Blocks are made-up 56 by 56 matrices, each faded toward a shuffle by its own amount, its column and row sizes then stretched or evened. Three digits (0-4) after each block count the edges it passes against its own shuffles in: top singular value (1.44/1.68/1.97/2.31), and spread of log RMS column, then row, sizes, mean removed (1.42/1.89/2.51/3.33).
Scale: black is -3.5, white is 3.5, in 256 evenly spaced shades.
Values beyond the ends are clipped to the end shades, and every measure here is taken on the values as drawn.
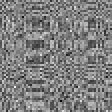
4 1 0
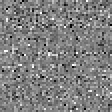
1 0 2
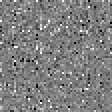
0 1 1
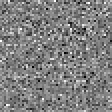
2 0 2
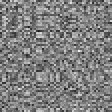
4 0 1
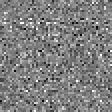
1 0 2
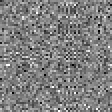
3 1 1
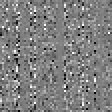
1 4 0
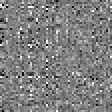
3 3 1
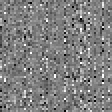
0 4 0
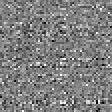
2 1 2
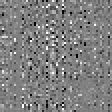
3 4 1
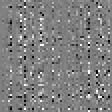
3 4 2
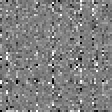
2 3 1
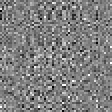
4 2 1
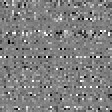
1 1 4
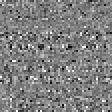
2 0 3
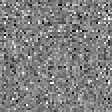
2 1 1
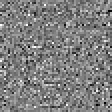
0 1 2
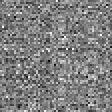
3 0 1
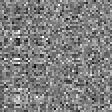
3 1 0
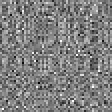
4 0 0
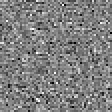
2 0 1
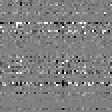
2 1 4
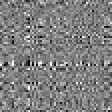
4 2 3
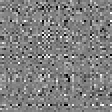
4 2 3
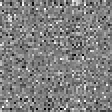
3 1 1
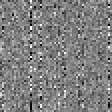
3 3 0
